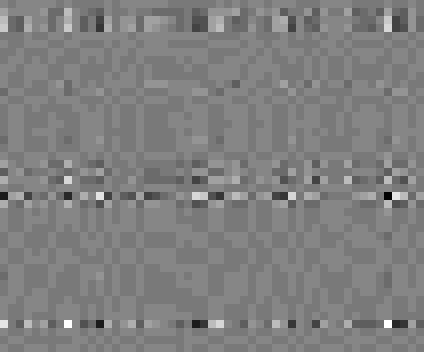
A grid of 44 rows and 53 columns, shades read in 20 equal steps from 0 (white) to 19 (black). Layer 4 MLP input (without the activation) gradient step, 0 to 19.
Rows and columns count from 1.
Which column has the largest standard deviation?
49
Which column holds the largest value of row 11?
30
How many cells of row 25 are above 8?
30
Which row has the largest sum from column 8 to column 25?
23
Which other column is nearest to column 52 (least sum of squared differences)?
6
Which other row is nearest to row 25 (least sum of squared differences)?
22
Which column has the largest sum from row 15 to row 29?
36
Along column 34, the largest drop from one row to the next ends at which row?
25
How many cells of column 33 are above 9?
20
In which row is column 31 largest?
41
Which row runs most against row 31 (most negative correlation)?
13
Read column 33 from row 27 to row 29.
10 10 10
